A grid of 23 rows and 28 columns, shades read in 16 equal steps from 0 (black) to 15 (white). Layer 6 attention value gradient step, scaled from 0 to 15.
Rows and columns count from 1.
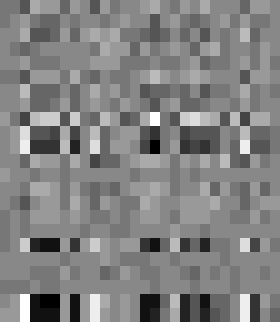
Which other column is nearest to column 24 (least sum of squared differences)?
27
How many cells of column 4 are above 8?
6
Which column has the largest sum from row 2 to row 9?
11
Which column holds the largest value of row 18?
25
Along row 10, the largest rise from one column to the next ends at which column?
7
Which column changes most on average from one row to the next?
16
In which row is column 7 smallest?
9
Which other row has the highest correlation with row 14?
12
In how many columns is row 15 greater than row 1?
10
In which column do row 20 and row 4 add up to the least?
20
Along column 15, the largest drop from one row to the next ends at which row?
22
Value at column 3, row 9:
4
